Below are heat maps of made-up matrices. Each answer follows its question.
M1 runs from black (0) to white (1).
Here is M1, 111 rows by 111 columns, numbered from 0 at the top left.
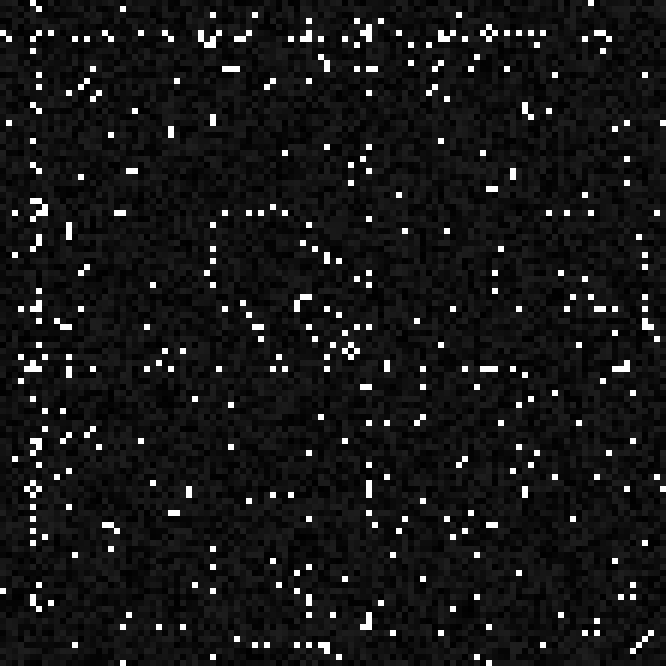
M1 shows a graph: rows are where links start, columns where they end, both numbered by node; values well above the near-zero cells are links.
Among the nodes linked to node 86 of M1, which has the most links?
node 5
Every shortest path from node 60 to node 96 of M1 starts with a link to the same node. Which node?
node 64
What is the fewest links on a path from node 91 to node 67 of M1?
5
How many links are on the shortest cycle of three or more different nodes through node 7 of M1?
5
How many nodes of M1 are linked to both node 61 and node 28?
2
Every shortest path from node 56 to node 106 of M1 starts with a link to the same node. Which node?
node 43
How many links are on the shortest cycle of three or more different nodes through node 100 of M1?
3
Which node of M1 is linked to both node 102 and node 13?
node 51
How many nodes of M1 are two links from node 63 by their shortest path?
4
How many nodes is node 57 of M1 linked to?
5
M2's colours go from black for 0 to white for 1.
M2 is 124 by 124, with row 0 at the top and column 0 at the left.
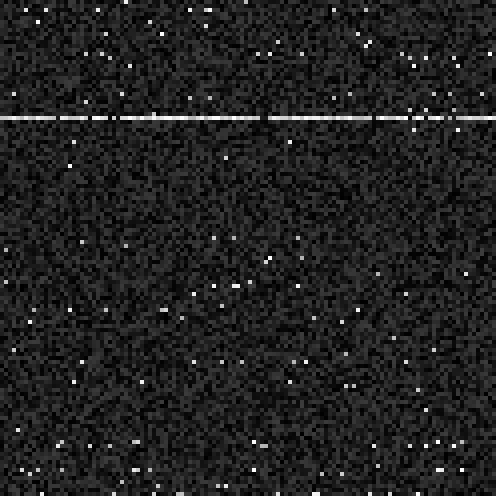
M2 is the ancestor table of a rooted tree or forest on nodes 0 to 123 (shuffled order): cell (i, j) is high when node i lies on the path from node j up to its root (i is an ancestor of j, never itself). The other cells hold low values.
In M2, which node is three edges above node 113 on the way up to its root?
111
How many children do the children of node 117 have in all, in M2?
8
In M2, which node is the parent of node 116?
68
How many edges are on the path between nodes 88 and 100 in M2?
4
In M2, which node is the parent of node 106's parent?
27
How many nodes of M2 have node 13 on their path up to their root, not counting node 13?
7
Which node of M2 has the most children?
29
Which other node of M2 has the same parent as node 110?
5
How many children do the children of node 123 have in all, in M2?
6
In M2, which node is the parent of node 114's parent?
16
